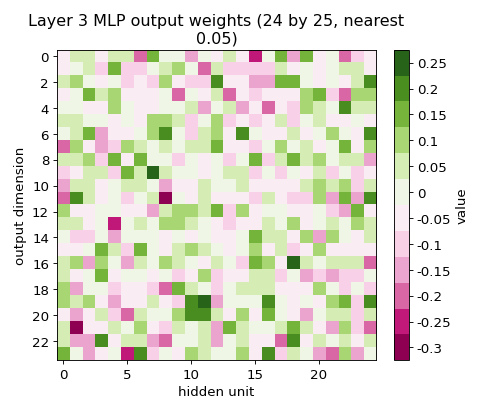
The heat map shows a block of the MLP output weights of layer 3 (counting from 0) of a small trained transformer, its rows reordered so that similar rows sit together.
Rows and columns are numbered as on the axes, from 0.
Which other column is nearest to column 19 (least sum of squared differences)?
17
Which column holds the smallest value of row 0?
15
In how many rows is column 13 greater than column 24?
6
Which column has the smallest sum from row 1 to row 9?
16
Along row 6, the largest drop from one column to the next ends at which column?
3
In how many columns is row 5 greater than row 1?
12
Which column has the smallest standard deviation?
13
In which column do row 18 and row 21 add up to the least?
1
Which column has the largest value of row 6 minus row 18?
8
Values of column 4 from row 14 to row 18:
-0.15 0.05 0 -0.05 -0.1
